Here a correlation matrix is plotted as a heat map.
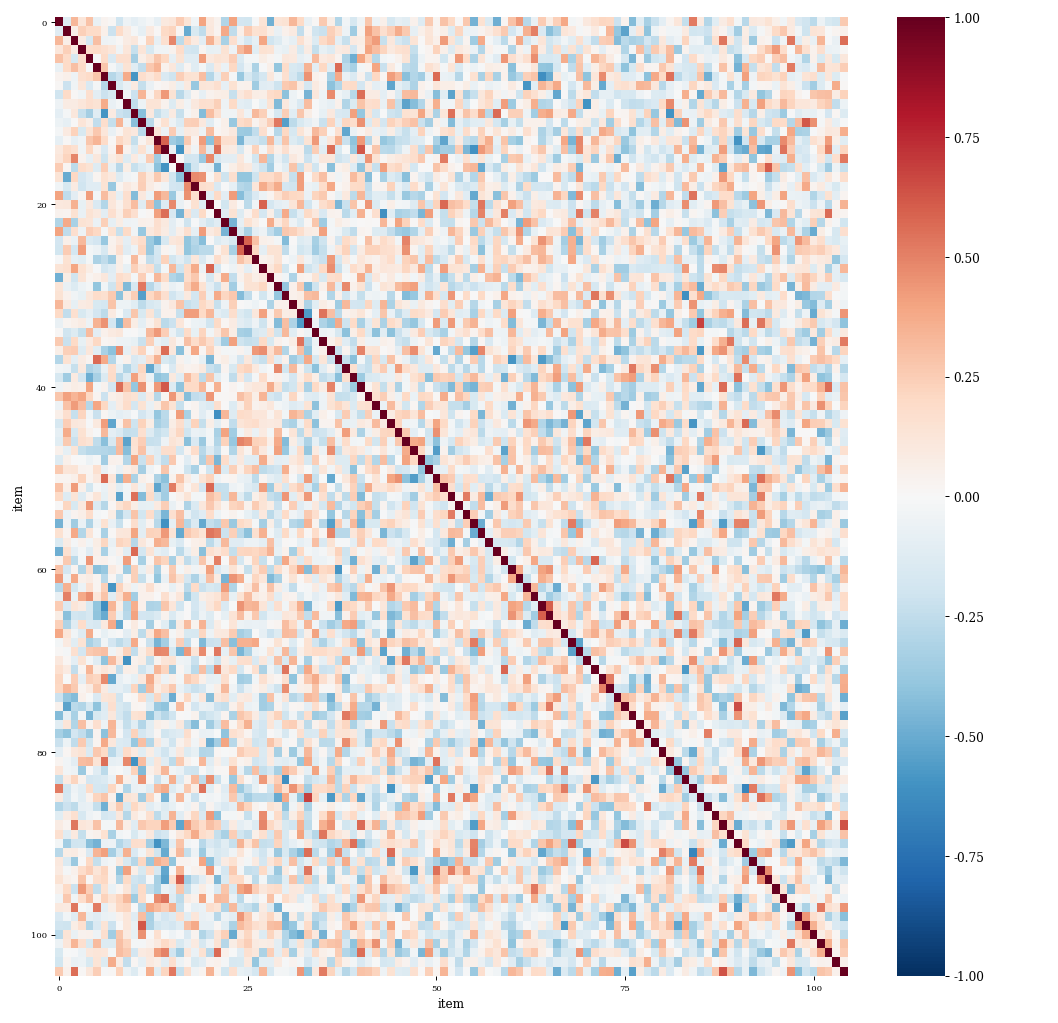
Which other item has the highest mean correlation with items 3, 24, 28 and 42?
25
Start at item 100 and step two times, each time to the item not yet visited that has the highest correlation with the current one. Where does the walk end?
99
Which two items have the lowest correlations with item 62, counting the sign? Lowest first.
7, 66
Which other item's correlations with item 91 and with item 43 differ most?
33
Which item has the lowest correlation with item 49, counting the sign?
83
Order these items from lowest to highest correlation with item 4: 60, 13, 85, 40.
85, 60, 13, 40
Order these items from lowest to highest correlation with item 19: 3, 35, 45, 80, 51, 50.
80, 51, 45, 3, 50, 35
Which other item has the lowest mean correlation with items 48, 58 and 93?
14
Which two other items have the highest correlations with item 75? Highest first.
90, 65
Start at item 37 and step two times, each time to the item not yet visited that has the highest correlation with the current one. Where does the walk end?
97
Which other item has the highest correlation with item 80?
91
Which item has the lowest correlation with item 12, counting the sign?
38
